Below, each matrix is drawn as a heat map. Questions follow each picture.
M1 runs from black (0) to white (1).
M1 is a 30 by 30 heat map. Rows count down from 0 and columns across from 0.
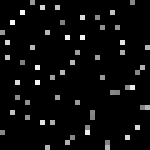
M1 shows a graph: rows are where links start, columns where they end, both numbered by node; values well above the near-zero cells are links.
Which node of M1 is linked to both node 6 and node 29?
node 9
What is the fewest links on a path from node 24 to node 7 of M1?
7
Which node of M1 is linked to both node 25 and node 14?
node 27
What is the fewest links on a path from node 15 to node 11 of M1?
5
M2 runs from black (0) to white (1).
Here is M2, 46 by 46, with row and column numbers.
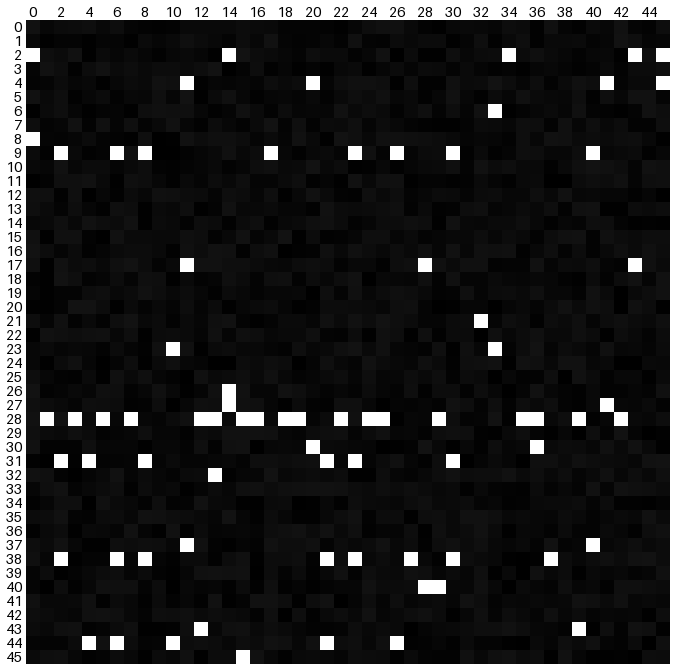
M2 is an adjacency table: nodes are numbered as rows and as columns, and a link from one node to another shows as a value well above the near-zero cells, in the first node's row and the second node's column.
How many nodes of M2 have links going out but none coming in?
4
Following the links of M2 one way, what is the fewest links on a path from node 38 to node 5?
4
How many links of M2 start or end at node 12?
2
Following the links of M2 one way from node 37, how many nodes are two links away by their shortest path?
2
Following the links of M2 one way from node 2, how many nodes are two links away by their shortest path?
3
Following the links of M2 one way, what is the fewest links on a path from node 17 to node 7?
2
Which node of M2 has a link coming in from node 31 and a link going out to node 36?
node 30
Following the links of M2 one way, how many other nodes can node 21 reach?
2
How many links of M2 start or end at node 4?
6
